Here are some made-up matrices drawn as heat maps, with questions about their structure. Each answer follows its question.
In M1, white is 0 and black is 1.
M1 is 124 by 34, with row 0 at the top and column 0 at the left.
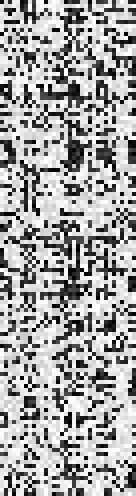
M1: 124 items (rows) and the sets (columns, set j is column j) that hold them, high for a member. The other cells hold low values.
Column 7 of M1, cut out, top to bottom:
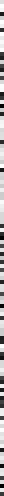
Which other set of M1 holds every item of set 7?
14
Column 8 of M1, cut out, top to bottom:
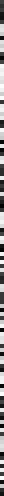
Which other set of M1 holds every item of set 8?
6
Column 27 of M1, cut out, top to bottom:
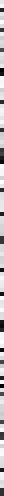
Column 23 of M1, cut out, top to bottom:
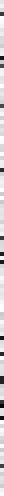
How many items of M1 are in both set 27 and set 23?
2
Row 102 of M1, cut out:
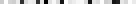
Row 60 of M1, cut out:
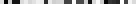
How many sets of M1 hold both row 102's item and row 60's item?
4
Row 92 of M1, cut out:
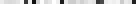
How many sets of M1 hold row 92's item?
6
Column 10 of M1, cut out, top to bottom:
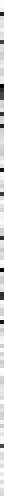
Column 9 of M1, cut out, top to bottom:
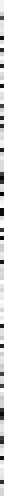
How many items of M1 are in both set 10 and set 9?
4
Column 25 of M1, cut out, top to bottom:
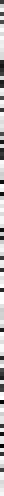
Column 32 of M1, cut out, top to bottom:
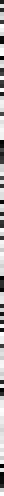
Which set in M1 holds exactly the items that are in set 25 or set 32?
33
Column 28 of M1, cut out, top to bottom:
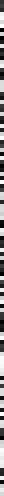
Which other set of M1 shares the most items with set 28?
22
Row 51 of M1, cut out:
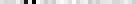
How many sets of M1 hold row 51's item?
2
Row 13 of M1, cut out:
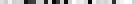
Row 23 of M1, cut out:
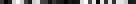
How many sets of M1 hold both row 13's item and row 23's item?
8
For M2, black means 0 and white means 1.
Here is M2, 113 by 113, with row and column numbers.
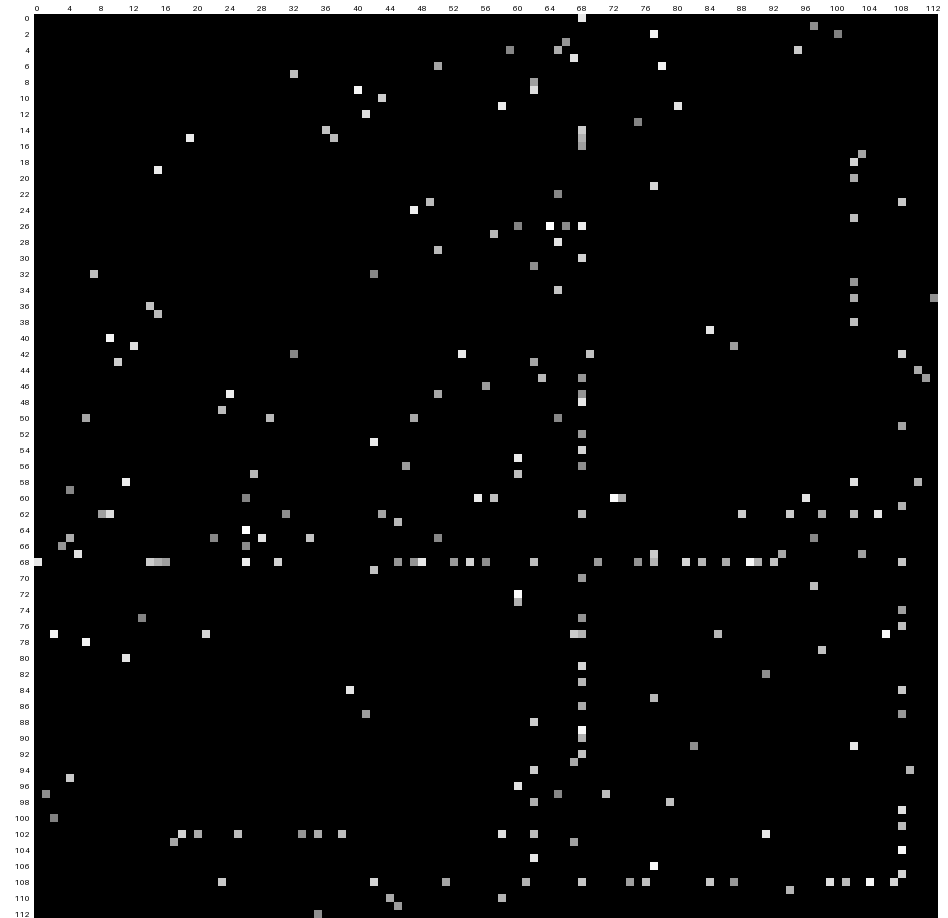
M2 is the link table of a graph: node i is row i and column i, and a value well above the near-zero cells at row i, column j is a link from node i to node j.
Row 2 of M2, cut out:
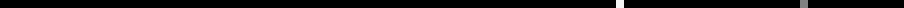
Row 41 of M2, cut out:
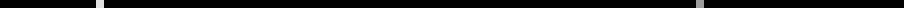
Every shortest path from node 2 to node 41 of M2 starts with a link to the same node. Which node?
node 77
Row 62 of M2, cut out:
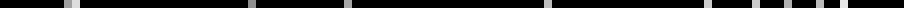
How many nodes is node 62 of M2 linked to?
10
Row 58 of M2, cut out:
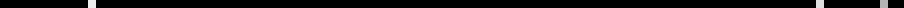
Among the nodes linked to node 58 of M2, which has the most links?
node 102
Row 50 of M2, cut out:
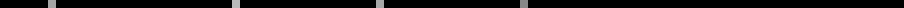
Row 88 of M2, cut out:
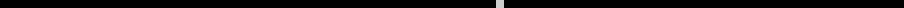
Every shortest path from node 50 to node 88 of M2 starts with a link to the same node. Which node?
node 47
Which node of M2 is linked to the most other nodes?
node 68
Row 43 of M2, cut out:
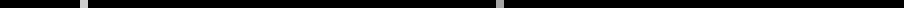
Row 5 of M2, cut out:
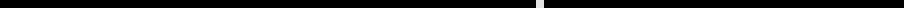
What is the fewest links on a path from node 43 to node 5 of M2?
5
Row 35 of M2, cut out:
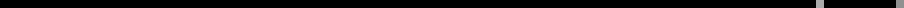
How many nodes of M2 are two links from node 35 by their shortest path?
8
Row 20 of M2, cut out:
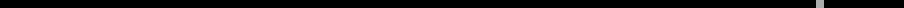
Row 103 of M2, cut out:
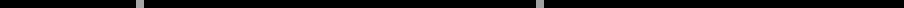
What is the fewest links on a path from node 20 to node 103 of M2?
6
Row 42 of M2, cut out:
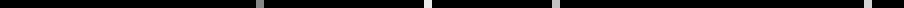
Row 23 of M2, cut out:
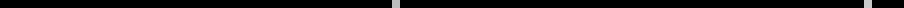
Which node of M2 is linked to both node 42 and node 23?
node 108
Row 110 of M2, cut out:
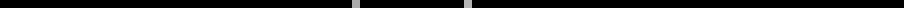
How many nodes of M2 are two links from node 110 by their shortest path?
2
